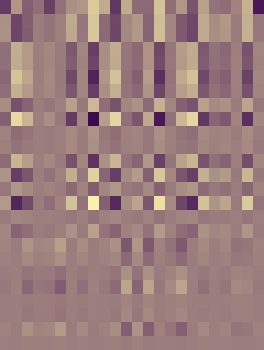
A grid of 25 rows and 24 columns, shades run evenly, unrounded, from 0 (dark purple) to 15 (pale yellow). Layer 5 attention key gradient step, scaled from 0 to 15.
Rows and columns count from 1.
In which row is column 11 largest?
9
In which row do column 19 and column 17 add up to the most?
1
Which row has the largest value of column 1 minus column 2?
15
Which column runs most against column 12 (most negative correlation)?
4
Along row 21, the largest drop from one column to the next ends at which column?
13
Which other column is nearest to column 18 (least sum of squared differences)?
11
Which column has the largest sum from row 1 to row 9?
2
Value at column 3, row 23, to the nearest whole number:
7
